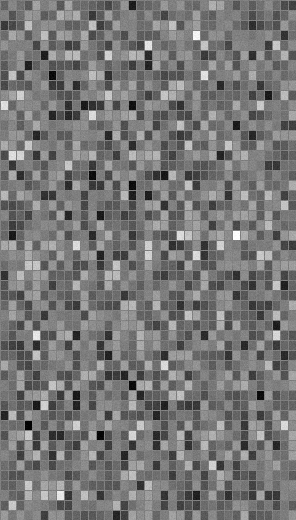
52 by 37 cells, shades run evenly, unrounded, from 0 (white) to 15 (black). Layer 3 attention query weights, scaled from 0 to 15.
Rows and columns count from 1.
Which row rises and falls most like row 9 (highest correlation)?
40
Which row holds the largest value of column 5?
41
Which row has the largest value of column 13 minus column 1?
11
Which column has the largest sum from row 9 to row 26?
17
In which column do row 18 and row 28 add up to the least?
15
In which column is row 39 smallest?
7
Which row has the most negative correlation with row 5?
6
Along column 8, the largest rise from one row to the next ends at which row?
51
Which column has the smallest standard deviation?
37
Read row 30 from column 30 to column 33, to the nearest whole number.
12 10 8 8
